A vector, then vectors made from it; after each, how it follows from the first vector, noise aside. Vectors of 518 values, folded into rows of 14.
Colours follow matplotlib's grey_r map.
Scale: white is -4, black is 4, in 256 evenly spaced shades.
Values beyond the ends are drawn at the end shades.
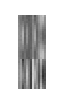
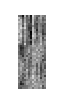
reversed, negated.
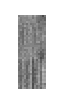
negated, shrunk.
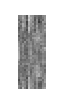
wrapped around, shrunk.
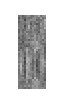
wrapped around, shrunk.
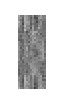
wrapped around, shrunk.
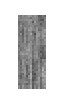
negated, shrunk.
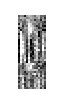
wrapped around, scaled up.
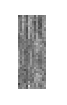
wrapped around, shrunk.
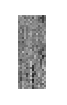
negated, partly zeroed.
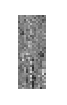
negated, partly zeroed.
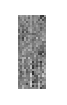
negated, partly zeroed.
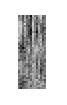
reversed, negated.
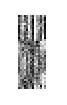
wrapped around, scaled up.
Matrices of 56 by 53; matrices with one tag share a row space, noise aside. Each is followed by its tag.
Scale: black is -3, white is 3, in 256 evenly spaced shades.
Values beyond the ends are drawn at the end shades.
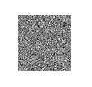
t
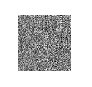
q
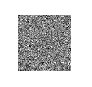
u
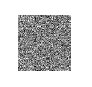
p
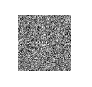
u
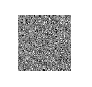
q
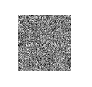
u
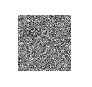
u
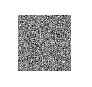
t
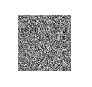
t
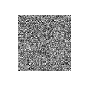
u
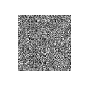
u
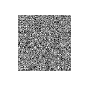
p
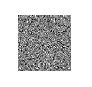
t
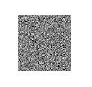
t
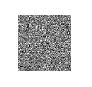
u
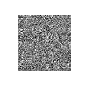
p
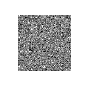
u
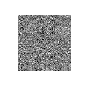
p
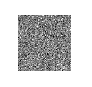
t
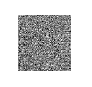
p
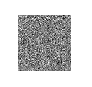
t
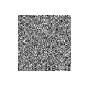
q
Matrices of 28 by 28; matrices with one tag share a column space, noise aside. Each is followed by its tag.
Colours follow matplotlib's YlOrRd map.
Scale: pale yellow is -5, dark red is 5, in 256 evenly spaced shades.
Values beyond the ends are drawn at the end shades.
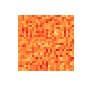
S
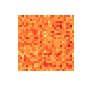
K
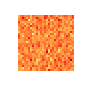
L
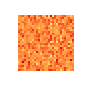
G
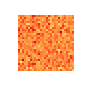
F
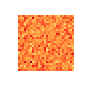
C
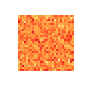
G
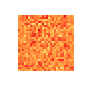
F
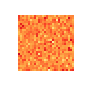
G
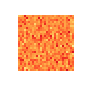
L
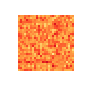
C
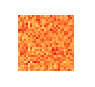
C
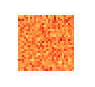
G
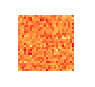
C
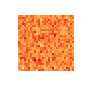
L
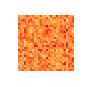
S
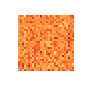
K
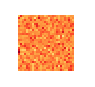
C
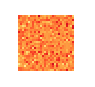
K
